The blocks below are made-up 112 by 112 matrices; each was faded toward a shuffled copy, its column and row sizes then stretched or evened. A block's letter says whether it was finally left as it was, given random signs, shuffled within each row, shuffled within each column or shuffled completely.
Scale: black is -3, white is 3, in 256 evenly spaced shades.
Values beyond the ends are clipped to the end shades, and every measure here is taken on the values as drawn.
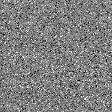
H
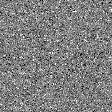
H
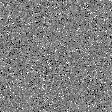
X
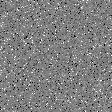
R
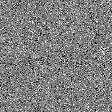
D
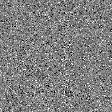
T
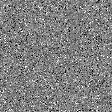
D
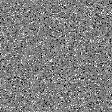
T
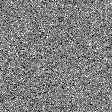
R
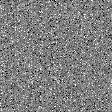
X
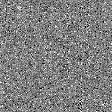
T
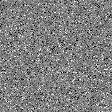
H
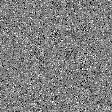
X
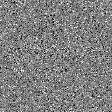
D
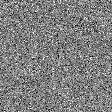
H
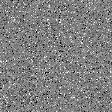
D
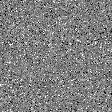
H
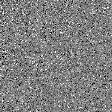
D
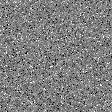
R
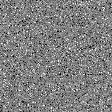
H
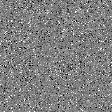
T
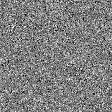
H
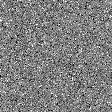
R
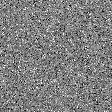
R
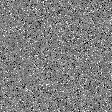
R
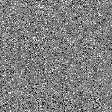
T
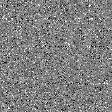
D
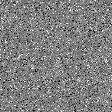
H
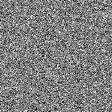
X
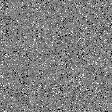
T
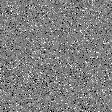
H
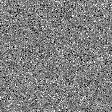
H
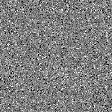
T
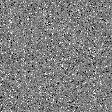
X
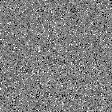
D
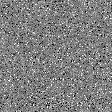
H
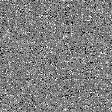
T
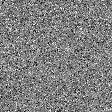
R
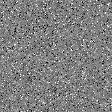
X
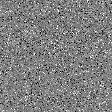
H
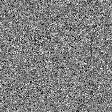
H
